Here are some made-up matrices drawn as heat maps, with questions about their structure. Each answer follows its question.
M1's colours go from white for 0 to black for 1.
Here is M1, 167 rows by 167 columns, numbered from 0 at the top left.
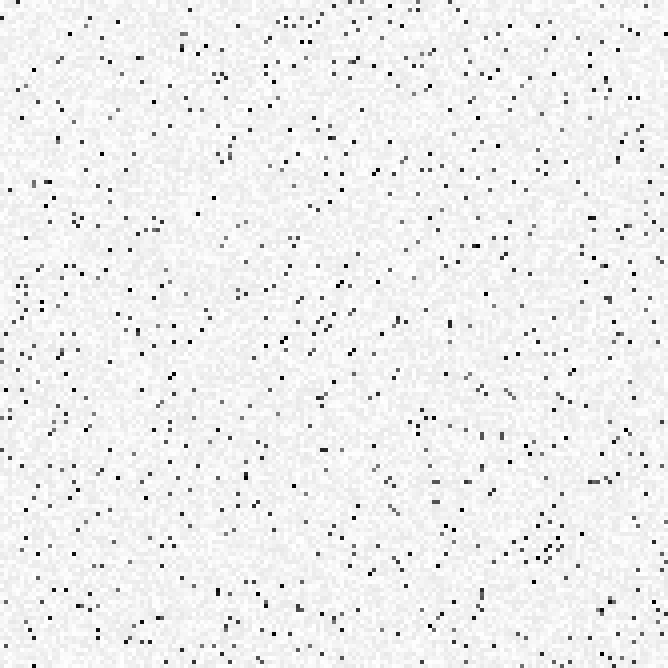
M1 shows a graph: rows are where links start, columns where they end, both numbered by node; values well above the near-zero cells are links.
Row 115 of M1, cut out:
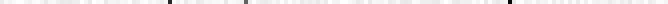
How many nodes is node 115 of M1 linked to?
3
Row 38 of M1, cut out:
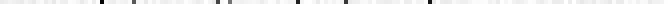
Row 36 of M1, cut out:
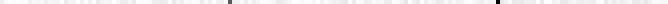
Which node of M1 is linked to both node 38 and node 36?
node 57
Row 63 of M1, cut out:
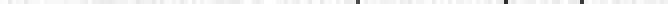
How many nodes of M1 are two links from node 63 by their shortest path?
10
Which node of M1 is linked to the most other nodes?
node 120
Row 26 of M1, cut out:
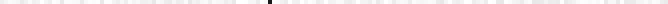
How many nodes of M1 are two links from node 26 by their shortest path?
4
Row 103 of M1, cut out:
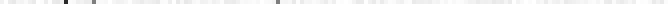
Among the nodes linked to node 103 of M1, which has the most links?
node 16
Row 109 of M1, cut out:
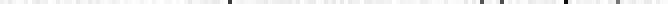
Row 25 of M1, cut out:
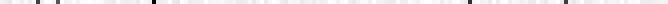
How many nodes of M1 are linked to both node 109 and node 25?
1
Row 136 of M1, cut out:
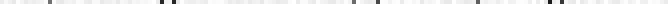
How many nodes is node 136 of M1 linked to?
8
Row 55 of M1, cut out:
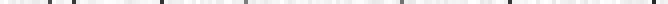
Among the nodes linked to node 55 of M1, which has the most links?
node 18
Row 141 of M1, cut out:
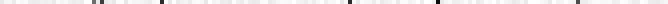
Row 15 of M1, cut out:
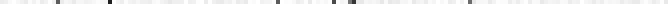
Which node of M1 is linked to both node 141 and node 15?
node 87
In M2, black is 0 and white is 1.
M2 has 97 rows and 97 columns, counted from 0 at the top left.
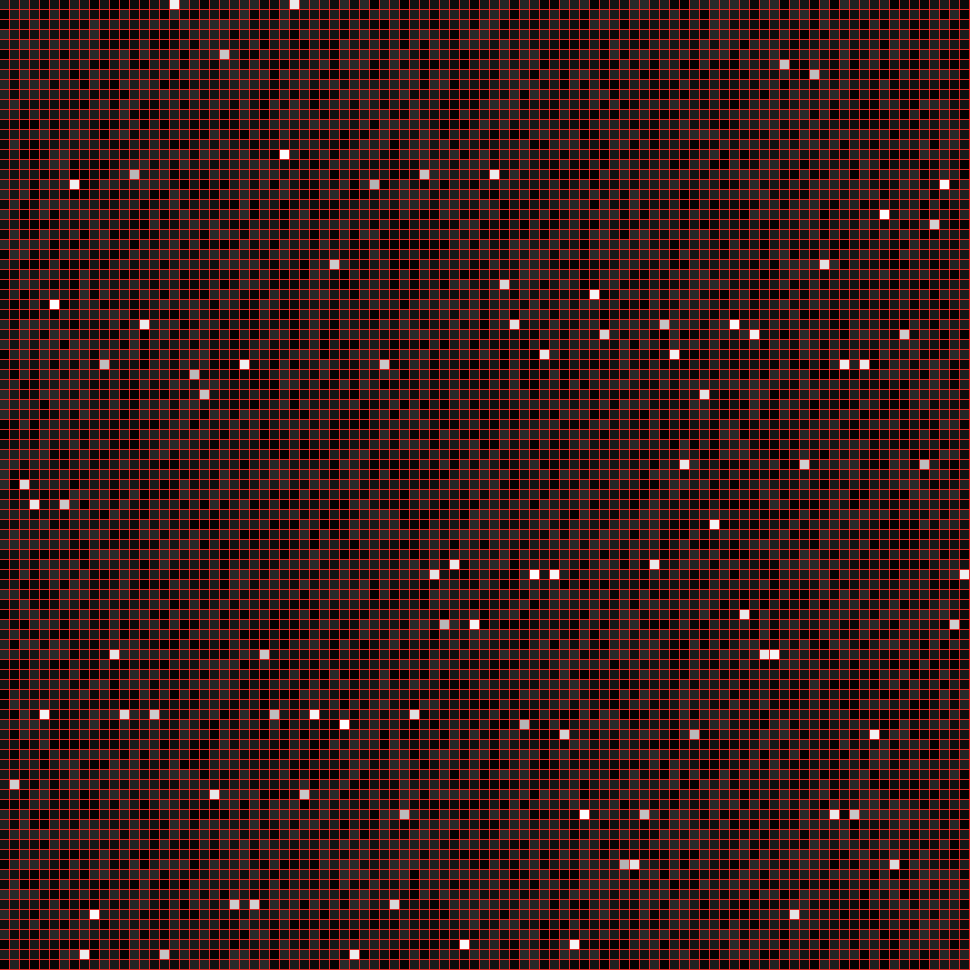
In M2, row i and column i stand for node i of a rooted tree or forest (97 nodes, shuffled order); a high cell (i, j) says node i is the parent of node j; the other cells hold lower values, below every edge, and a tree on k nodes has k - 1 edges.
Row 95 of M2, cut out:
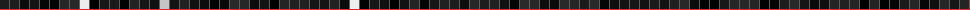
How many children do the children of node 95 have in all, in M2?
2
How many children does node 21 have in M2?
1
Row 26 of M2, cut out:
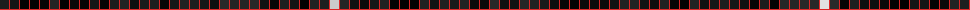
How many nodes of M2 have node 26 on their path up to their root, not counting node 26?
10
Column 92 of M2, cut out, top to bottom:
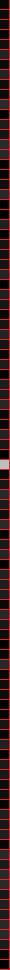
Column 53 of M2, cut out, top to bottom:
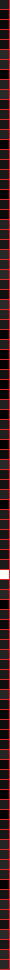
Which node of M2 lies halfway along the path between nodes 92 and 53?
94
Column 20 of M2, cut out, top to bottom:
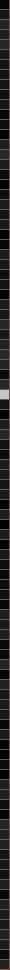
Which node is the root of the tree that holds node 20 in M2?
32
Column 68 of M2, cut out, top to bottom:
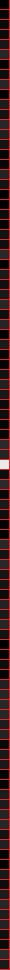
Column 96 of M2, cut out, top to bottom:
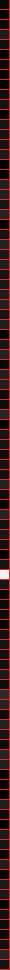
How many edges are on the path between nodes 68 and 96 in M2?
4
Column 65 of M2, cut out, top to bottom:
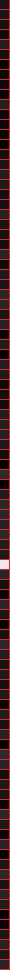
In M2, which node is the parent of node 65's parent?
73
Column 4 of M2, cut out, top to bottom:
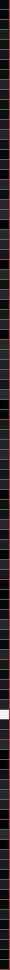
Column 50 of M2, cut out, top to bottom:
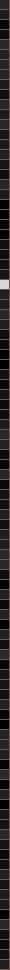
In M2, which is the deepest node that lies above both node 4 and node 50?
71
